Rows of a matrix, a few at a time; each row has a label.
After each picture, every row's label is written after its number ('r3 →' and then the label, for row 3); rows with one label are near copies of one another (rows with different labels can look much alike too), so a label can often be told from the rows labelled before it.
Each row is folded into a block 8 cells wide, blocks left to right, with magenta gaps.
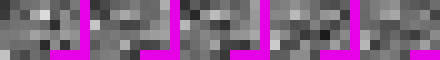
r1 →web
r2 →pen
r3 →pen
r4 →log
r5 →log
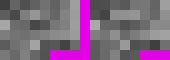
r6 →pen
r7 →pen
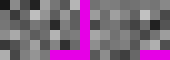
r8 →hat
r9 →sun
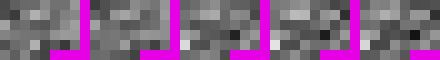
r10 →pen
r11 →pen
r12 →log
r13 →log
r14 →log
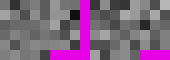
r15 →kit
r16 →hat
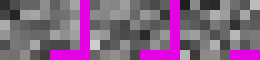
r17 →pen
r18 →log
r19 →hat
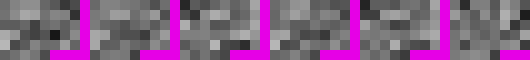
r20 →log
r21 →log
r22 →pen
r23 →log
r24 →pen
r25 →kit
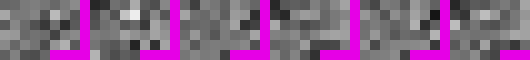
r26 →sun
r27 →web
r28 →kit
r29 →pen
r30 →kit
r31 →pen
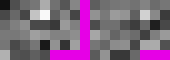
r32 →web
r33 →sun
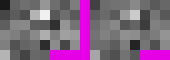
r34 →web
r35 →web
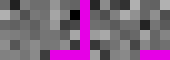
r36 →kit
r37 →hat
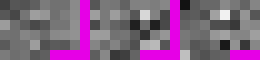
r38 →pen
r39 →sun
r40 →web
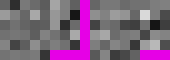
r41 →kit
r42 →sun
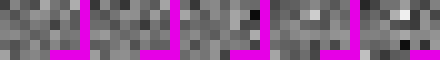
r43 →hat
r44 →hat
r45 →kit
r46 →web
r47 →web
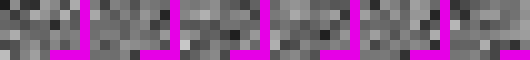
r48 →hat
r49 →kit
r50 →log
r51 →log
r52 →kit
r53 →pen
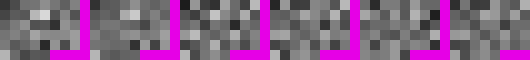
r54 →web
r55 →web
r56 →hat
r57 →hat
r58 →kit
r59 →hat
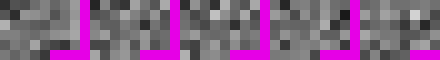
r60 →pen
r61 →hat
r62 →hat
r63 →kit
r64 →sun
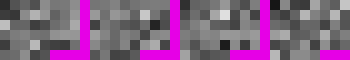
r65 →pen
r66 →sun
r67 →web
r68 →hat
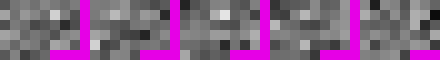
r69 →sun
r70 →log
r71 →web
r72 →pen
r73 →kit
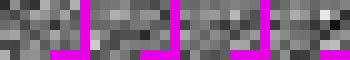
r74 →hat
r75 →log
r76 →sun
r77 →sun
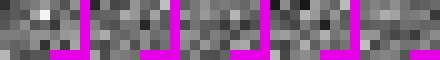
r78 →web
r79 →hat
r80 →sun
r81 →hat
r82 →log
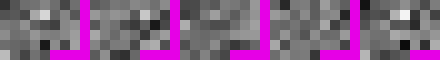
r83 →web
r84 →sun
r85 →pen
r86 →kit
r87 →web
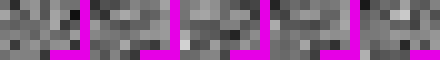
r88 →kit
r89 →pen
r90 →log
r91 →pen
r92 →web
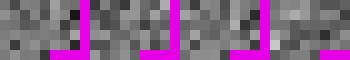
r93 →kit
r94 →hat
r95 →kit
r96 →log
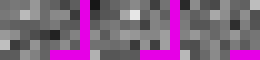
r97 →log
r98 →web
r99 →hat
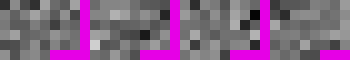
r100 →hat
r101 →log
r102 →kit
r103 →pen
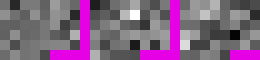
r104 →kit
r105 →web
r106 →log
